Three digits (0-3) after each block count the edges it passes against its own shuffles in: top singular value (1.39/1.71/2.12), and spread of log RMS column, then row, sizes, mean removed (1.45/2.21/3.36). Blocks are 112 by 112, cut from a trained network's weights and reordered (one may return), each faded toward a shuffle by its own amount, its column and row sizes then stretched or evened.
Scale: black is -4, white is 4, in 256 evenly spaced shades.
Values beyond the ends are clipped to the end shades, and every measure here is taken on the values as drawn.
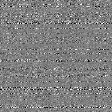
1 1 3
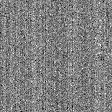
2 0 0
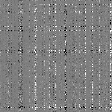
3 3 2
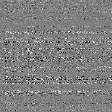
1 1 3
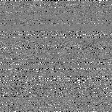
0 0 3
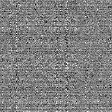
3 2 1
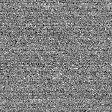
2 0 1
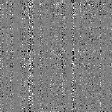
1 3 2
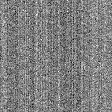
3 1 0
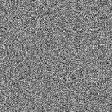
2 0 1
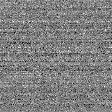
2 0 2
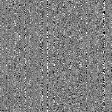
1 3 0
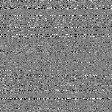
1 1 3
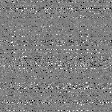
0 1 3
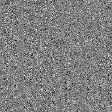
0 2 0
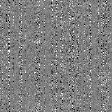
0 3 0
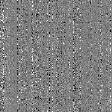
1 3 1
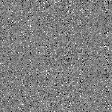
0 2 1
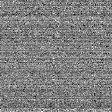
3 1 1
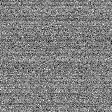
2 0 0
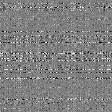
2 0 3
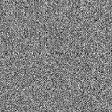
3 1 1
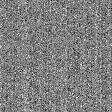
1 0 0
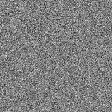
1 0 0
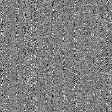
0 3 0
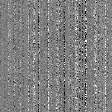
3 3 0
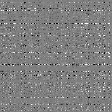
1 2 3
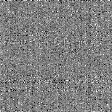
1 0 2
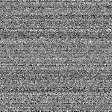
3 0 2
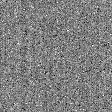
0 0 0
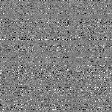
0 1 3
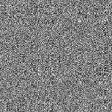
3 1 1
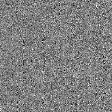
2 2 0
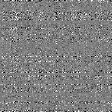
0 2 3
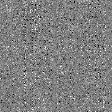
0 2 1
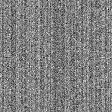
3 0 0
